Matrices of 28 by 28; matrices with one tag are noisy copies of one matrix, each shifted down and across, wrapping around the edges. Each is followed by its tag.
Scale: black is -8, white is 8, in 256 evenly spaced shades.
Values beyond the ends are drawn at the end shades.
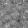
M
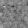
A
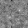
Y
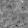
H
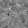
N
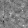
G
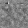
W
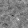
H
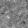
H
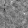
G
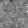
M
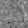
A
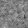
Y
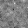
N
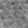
A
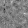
G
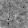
G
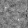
G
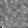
W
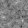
N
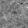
H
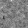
Y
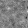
N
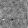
A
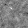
H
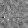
W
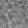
A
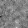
M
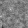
Y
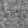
A
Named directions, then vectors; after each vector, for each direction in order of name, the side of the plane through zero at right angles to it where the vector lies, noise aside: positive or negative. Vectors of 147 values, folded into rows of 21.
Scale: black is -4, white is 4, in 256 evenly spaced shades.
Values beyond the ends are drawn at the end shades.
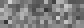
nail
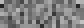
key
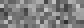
negative, negative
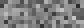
positive, positive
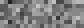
positive, negative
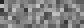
negative, negative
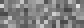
negative, negative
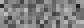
positive, positive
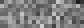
negative, positive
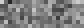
positive, negative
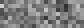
negative, negative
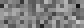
positive, positive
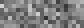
negative, negative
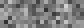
positive, positive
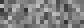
negative, negative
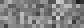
negative, positive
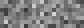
negative, negative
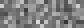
negative, negative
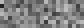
positive, positive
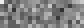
positive, negative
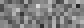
positive, negative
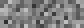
positive, positive
